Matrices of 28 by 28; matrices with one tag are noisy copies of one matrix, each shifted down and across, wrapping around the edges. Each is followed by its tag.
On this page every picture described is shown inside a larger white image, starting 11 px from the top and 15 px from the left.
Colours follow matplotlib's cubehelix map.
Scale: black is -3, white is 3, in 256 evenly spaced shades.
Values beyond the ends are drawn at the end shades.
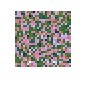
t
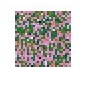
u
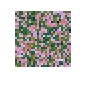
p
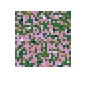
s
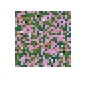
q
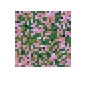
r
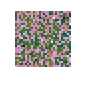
u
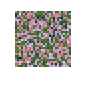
t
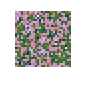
s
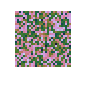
p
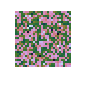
q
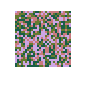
s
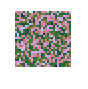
q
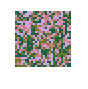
r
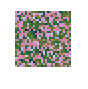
t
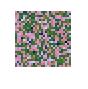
t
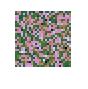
t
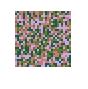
u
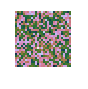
p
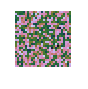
s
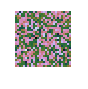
q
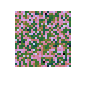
u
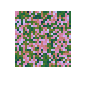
r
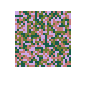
p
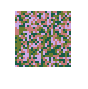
r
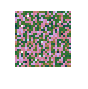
u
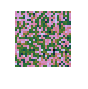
s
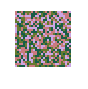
p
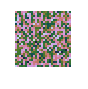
u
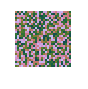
u
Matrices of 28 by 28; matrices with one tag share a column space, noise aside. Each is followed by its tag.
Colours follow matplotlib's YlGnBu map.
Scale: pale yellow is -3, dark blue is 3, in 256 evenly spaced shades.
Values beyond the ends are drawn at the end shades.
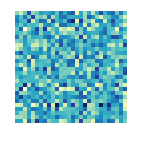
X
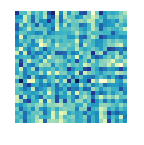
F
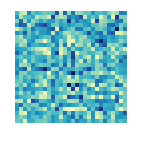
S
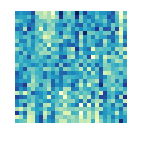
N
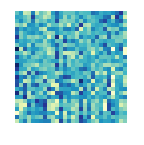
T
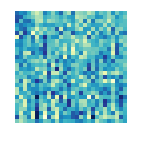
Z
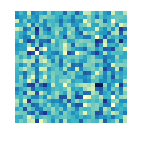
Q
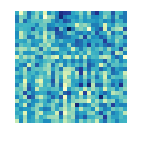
N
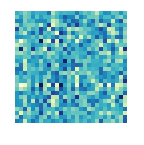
Q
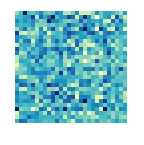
S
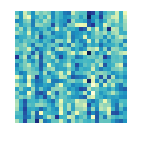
T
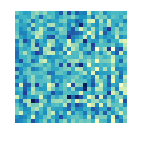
Q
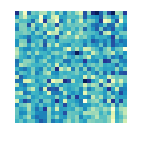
F
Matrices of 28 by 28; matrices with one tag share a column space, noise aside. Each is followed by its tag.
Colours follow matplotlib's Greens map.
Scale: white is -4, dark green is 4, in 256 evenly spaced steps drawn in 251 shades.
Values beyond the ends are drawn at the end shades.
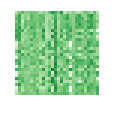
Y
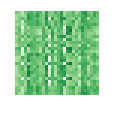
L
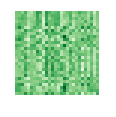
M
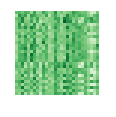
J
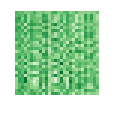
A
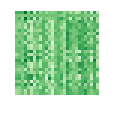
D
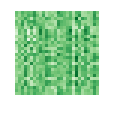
L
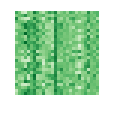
D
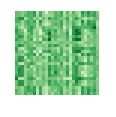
L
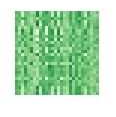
L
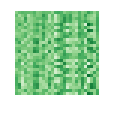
A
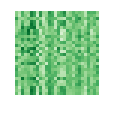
L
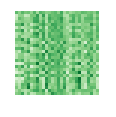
A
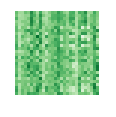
M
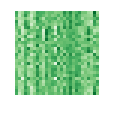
L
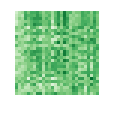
M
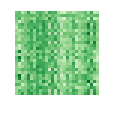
D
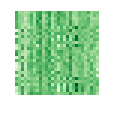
M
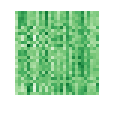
M
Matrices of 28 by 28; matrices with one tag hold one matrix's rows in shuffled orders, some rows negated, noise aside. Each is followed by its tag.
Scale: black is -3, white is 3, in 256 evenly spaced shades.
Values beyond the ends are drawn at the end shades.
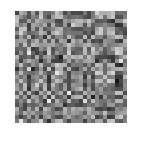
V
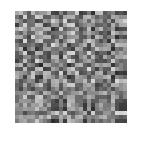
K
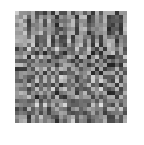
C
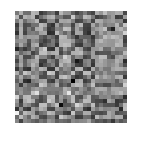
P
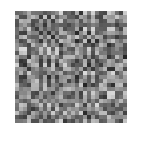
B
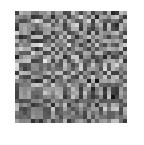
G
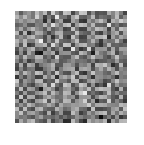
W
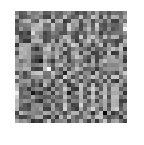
G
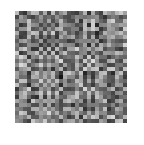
B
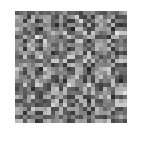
K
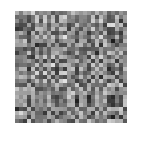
C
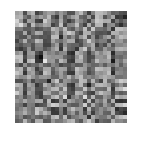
K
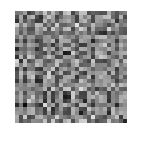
W
